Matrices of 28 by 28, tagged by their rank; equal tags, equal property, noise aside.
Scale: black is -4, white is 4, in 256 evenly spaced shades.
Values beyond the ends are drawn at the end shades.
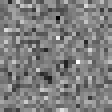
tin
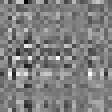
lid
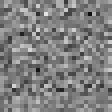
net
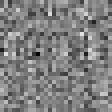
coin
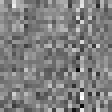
lid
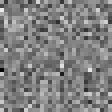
net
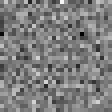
tin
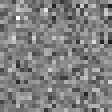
net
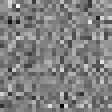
net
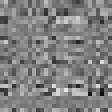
lid
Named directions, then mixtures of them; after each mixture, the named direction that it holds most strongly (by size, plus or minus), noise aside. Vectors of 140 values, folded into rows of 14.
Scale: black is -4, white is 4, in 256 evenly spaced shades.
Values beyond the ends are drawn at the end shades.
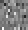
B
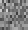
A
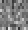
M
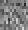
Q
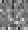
M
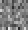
M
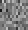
A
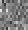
A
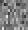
B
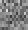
A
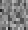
M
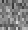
M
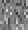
Q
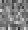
M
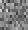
A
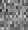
A
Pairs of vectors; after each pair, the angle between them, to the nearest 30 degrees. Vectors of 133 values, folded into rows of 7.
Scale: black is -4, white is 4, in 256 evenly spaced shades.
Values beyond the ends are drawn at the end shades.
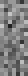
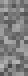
90 degrees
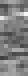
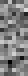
120 degrees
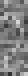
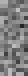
90 degrees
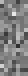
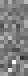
120 degrees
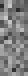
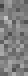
30 degrees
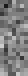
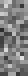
150 degrees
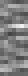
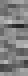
150 degrees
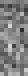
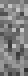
150 degrees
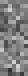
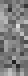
150 degrees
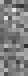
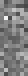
30 degrees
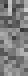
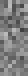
30 degrees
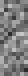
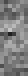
60 degrees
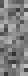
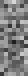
90 degrees
